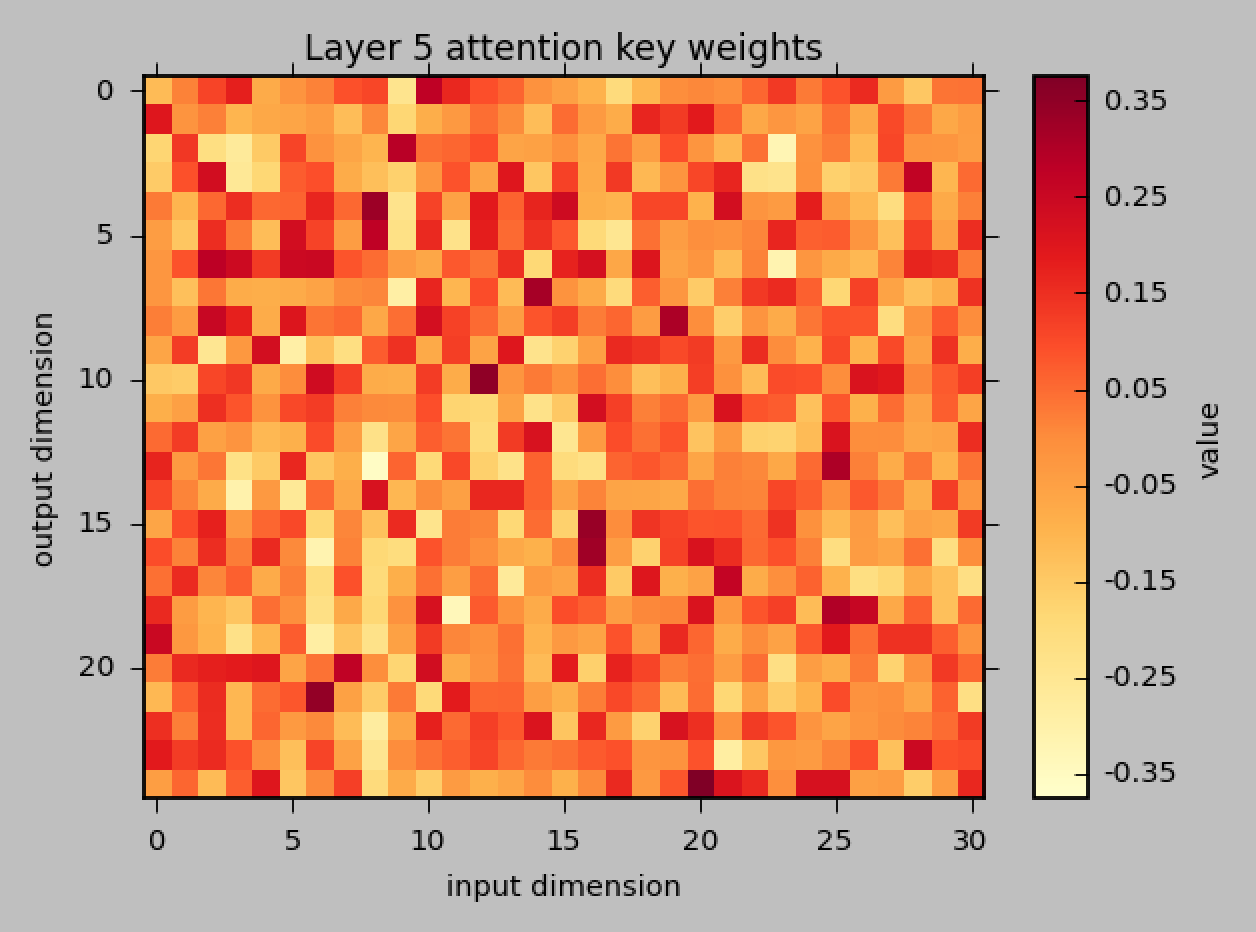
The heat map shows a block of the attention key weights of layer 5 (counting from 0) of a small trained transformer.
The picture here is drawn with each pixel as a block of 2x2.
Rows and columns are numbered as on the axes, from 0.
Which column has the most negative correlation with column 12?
17
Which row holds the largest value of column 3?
6
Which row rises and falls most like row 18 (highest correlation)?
19
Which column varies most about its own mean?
8
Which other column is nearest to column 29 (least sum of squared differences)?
13
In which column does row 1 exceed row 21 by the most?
0
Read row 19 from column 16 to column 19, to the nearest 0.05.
-0.05 0.1 -0.05 0.15
